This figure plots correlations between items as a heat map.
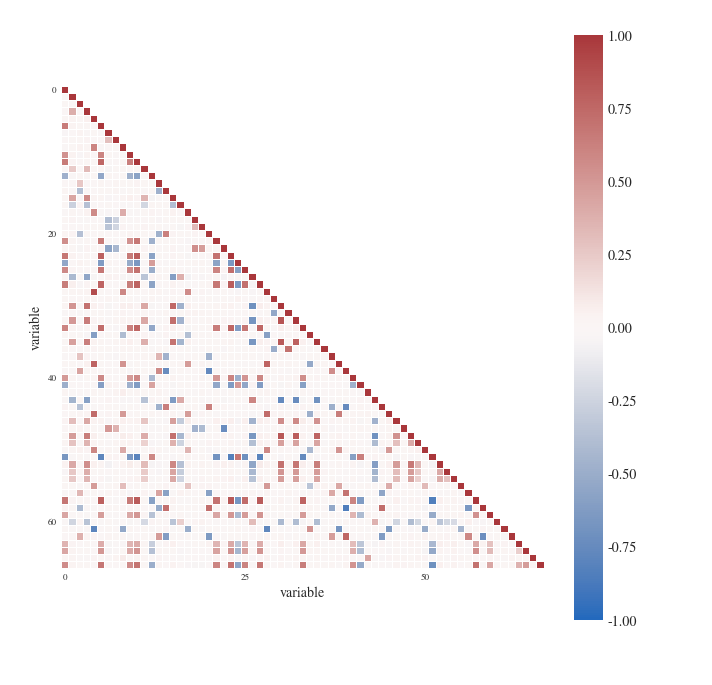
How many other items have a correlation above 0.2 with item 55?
7
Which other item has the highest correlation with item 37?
39
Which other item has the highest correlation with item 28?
4
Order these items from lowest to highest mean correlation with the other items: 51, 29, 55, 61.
51, 61, 29, 55
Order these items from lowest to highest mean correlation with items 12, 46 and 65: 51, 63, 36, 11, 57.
57, 63, 36, 11, 51
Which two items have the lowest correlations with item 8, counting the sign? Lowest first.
61, 34
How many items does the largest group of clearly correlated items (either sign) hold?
19
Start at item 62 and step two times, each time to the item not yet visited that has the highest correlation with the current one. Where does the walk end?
56
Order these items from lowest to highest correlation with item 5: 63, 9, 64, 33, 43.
43, 63, 64, 9, 33
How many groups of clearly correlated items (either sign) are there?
7
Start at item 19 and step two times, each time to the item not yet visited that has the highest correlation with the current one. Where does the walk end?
18
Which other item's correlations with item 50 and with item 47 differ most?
22
